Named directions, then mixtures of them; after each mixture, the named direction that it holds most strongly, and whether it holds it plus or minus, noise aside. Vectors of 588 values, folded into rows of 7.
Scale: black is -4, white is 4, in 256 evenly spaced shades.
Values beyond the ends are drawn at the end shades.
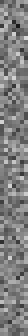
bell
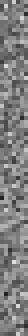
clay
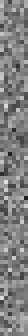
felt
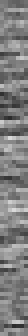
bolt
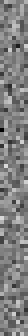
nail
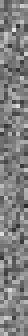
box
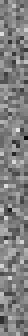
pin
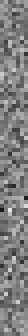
felt, plus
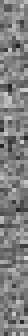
nail, plus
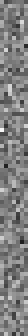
nail, minus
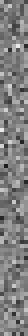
nail, minus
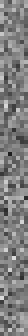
felt, plus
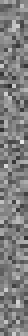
nail, plus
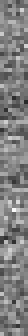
bolt, plus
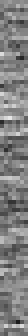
bolt, minus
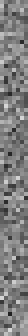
felt, plus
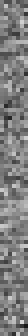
clay, plus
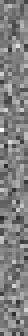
nail, minus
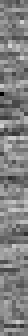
bolt, plus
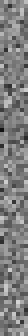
nail, plus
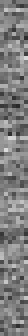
bolt, plus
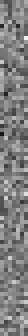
bell, plus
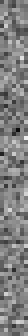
pin, minus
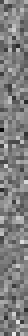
nail, plus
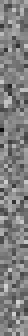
nail, plus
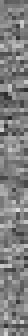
bolt, plus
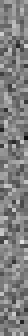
nail, plus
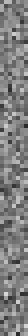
clay, minus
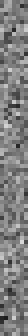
box, minus
